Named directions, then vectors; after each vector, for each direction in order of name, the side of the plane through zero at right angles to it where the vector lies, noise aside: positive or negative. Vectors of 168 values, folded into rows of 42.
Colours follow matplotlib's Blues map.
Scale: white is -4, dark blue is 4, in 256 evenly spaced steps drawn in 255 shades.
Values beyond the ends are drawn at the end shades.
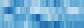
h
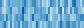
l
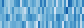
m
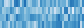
positive, positive, positive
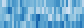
positive, positive, negative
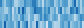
negative, positive, negative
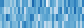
negative, positive, positive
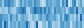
negative, positive, negative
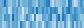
negative, negative, positive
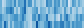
positive, positive, negative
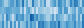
positive, positive, positive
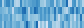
negative, positive, negative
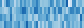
negative, positive, negative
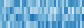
positive, positive, positive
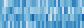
positive, positive, positive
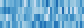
positive, negative, negative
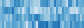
positive, negative, positive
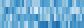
positive, negative, positive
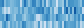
negative, positive, positive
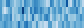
negative, positive, negative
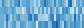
positive, negative, positive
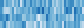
negative, positive, positive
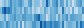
positive, negative, negative
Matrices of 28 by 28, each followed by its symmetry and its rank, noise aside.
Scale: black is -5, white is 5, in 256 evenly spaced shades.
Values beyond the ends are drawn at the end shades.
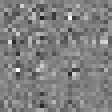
no symmetry, rank four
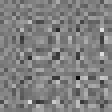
symmetric, rank three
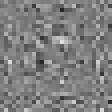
antisymmetric, rank four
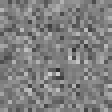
antisymmetric, rank six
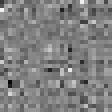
no symmetry, rank four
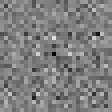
symmetric, rank six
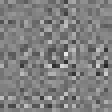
no symmetry, rank three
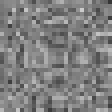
antisymmetric, rank four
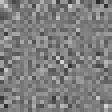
symmetric, rank four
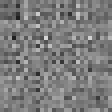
no symmetry, rank four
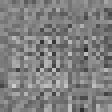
no symmetry, rank four
